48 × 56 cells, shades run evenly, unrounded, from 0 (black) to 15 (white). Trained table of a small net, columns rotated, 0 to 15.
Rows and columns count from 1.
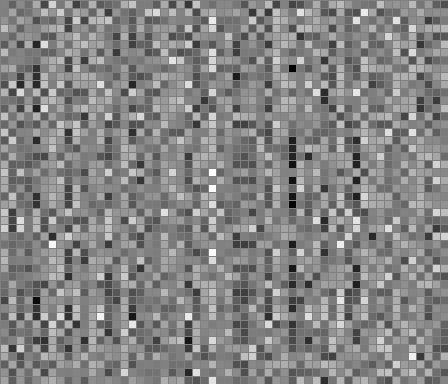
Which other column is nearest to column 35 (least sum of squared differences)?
10
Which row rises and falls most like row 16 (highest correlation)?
37
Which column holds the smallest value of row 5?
38
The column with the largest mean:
27
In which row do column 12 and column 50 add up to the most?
3
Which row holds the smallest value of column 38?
5
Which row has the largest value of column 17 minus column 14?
41
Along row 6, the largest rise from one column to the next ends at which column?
6
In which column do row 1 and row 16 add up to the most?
43
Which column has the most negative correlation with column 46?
34
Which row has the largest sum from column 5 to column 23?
2
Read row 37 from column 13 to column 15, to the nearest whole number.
8 4 5
